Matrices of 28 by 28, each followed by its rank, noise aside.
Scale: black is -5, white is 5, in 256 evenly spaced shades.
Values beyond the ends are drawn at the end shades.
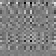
two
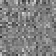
four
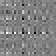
one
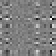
one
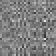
three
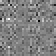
four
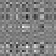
two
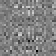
three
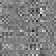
four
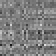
two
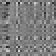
two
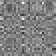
three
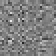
four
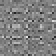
three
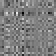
two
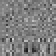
three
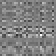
two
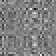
three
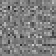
four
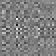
two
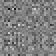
four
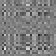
two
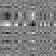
one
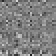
four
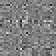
four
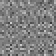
four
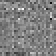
three
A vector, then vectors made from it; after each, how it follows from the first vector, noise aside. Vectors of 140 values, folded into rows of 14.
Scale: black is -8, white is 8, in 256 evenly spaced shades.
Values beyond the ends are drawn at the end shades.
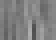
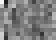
wrapped around, scaled up.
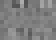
reversed, negated, partly zeroed.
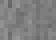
wrapped around, shrunk.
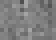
reversed, partly zeroed.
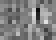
wrapped around, scaled up.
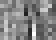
negated, scaled up.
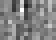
reversed, negated, scaled up.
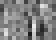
negated, scaled up.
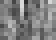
reversed, negated, scaled up.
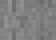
wrapped around, shrunk.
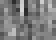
reversed, negated, scaled up.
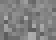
sign-scrambled.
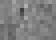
reversed, partly zeroed.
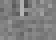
reversed, negated, partly zeroed.
